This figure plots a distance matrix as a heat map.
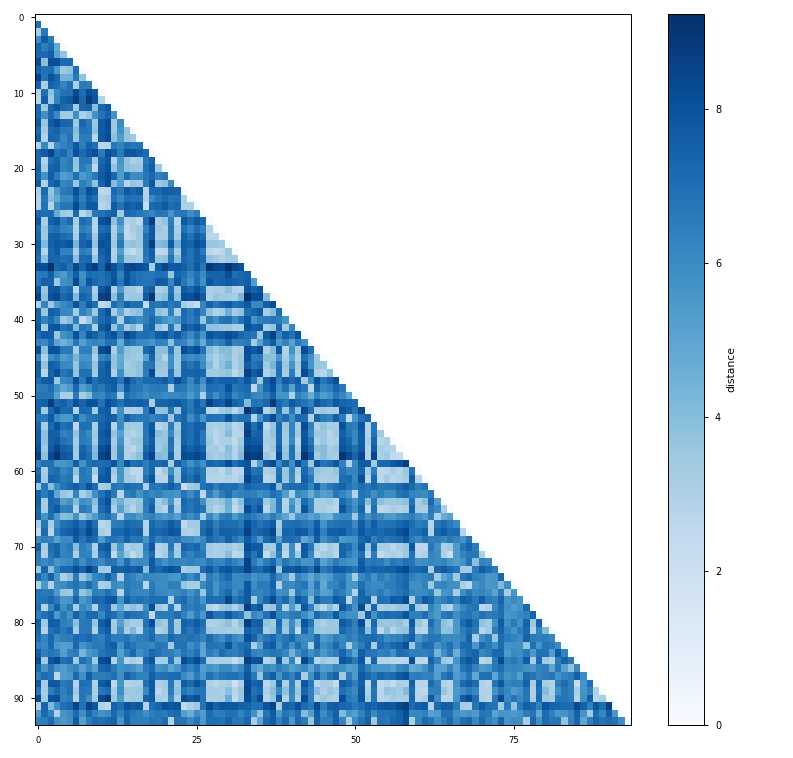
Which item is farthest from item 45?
33
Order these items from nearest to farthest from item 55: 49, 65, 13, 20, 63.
65, 20, 13, 63, 49
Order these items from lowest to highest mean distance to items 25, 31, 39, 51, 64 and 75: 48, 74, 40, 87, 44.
44, 74, 40, 87, 48
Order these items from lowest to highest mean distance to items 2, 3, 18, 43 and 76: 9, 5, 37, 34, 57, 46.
5, 34, 46, 9, 57, 37
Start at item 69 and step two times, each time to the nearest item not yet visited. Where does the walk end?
72
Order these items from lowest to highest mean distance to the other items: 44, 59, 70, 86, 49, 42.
70, 44, 86, 49, 59, 42
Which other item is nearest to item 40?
7
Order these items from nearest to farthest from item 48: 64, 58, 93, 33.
93, 64, 33, 58
